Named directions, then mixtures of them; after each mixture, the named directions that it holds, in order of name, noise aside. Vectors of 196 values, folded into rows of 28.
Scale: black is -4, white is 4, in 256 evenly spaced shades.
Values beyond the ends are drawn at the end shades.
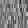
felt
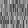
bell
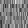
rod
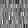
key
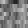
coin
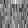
coin, rod.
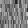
bell, coin, felt.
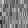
bell, coin, rod.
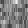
bell, coin.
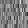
felt.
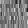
bell, coin, felt.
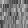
coin, felt, rod.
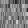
coin, felt, key.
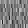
key, rod.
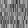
bell.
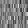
felt.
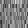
rod.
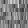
bell, coin, felt.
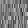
felt.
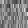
coin, felt.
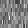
bell, key.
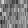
bell, coin, rod.
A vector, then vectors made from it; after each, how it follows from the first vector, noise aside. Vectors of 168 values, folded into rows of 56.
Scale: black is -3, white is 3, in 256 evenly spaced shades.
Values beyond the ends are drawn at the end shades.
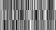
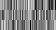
sign-scrambled.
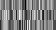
reversed, negated.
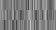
shrunk.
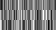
wrapped around.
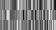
wrapped around.
